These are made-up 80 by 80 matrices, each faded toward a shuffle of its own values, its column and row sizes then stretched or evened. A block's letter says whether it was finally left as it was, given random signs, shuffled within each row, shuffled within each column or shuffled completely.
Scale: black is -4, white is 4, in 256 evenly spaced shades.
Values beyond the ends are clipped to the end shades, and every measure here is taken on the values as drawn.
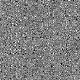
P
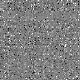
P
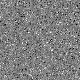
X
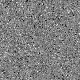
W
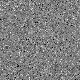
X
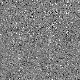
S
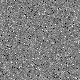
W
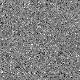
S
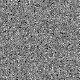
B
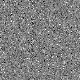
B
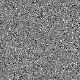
B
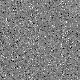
B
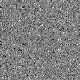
P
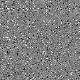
P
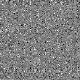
P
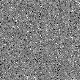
B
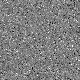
W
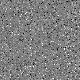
B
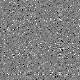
P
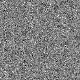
B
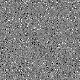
P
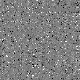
P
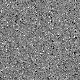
B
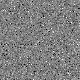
X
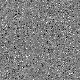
B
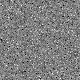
W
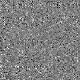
P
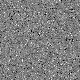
W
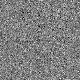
B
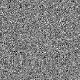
P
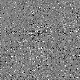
P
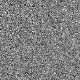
S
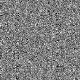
P
